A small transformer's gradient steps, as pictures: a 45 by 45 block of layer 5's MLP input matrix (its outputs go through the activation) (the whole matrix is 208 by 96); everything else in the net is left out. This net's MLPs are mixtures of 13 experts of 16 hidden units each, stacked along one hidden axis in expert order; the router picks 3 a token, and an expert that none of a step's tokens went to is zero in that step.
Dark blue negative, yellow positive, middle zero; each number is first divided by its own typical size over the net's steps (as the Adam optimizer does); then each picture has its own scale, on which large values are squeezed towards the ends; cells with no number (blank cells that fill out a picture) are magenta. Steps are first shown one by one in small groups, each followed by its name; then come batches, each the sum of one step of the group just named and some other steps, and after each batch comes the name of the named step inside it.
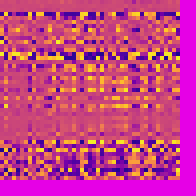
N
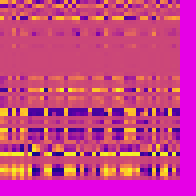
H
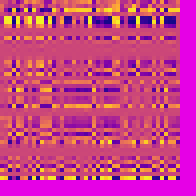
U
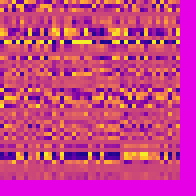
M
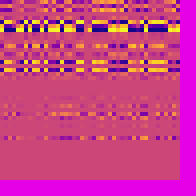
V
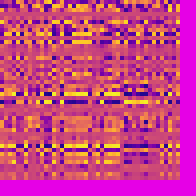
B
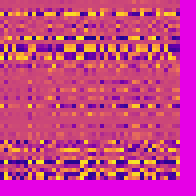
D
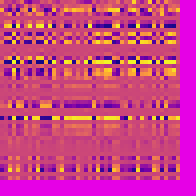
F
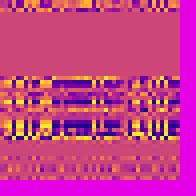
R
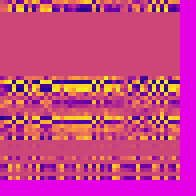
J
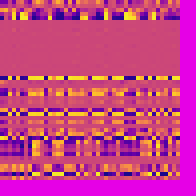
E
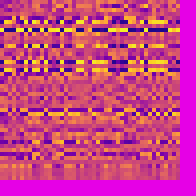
V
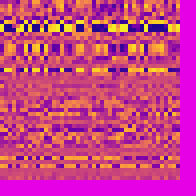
V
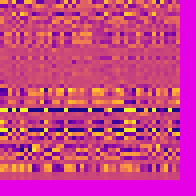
H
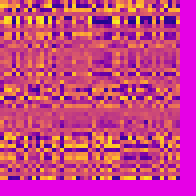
U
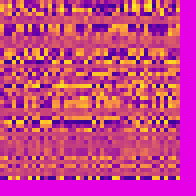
F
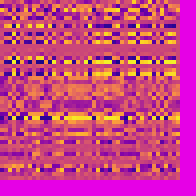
F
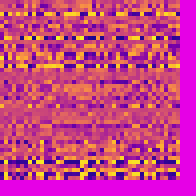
D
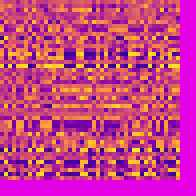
N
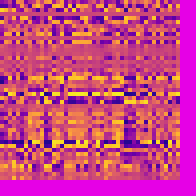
B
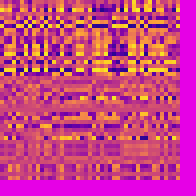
F
